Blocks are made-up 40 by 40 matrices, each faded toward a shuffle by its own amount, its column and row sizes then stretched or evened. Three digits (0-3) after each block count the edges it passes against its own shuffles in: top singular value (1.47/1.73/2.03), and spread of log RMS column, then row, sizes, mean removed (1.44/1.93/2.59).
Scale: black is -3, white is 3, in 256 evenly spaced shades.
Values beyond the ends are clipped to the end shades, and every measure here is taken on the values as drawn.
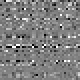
3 0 3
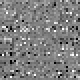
0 1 2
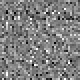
0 1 1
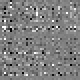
1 2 3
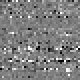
1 0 3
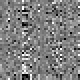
2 3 0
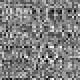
3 1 2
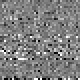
1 0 3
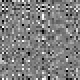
3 3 1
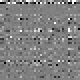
3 1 3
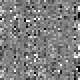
0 3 1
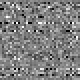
2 0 3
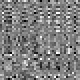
3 2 2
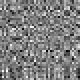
3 0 1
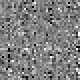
0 2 1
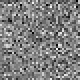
2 1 0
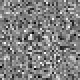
2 0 0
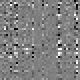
2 3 2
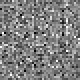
0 0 1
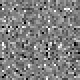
1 0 1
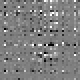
2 3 3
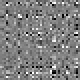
2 3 3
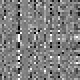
3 3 0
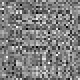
3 2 0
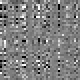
3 3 1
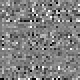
1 1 3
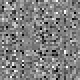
1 3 1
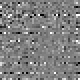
2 1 3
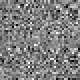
2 0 2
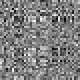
3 1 2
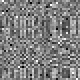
3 0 0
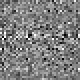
2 0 2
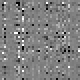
0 3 2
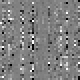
1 3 1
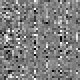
0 3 1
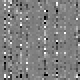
1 3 0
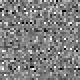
0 1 2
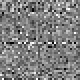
2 0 2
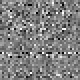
0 1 3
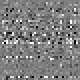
1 1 3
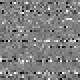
1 0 3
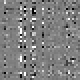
1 3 2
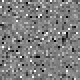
0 0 1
